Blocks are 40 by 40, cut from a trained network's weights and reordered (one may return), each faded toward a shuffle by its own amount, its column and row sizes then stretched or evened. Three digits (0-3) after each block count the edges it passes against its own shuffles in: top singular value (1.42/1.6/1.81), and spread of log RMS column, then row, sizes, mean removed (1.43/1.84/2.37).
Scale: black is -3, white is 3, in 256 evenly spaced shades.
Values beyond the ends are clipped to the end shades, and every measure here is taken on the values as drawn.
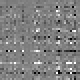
1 3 3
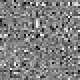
2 2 2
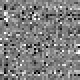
3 1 2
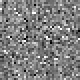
0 0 1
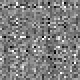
2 2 2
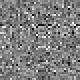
3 1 2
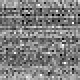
3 1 0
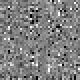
1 3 1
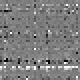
3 2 3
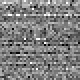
3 0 2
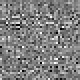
2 0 3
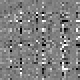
3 3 2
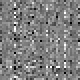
0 3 1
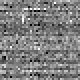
3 2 0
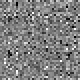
2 2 0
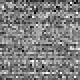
2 0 1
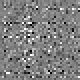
2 2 2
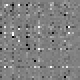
1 2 2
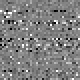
0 0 3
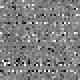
1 0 3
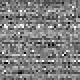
2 0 2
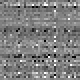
3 2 3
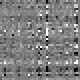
3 3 1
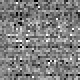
2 2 1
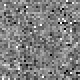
0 1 0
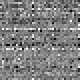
2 2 3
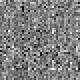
0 1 2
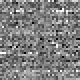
1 1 2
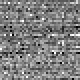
2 0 1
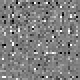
0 2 2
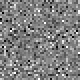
1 1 1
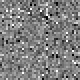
0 2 0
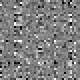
3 3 1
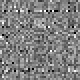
2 0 2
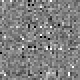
0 1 1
